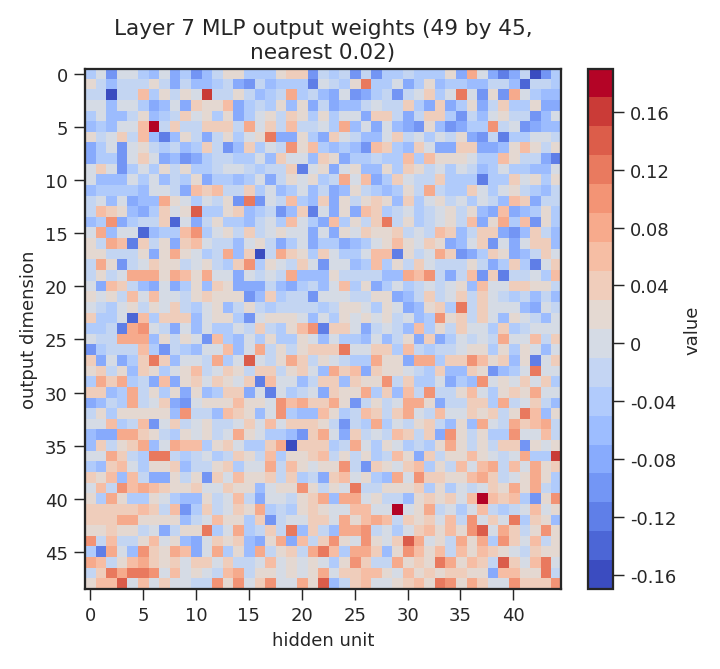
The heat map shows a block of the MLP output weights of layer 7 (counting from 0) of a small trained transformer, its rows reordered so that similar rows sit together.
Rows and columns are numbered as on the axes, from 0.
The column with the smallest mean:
16
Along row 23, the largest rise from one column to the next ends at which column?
5
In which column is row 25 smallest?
11
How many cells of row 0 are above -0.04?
18
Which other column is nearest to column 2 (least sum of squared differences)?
43
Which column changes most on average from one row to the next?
19
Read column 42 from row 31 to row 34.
0.04 0.06 0.06 0
